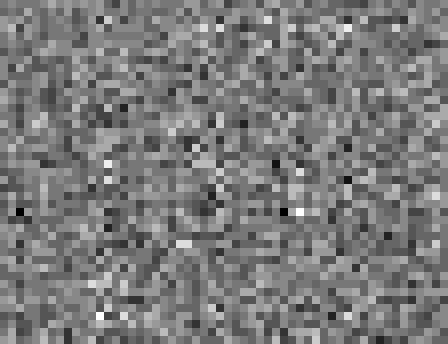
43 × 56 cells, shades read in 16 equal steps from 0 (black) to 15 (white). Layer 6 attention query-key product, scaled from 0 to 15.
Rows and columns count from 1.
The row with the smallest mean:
30
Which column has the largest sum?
23
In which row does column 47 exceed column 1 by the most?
22
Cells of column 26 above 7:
16
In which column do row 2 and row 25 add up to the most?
55
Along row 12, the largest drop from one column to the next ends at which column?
46
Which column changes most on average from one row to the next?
14
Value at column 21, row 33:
7
